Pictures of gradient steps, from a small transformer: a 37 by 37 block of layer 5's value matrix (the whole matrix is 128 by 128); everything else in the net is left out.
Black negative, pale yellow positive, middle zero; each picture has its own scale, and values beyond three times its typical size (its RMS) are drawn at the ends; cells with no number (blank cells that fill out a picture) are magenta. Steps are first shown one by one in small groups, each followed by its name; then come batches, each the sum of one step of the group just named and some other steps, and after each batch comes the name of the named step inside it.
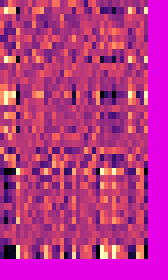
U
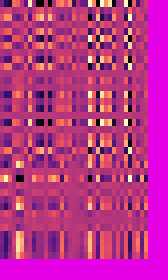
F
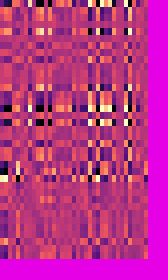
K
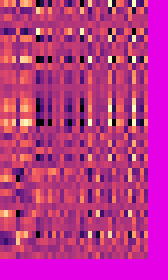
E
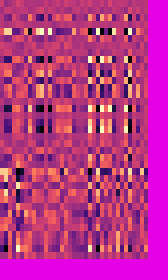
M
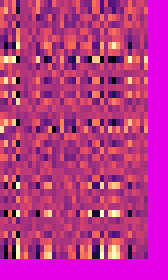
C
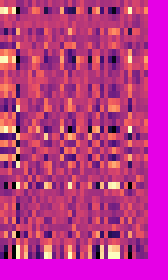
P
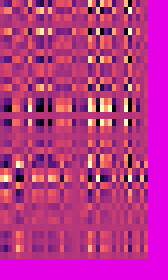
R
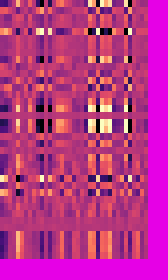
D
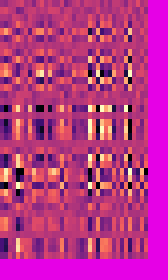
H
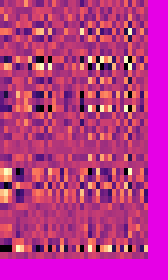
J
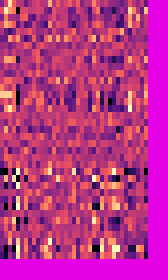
U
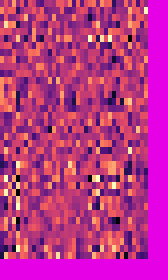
F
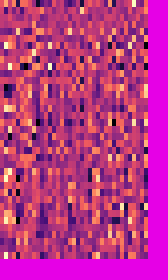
E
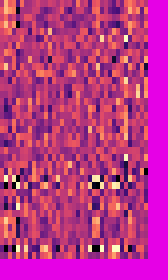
M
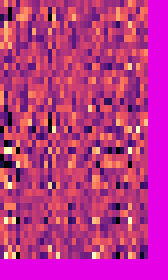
H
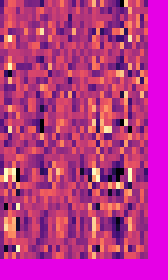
D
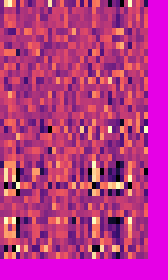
H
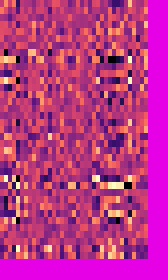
C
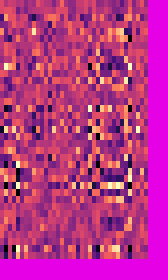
H
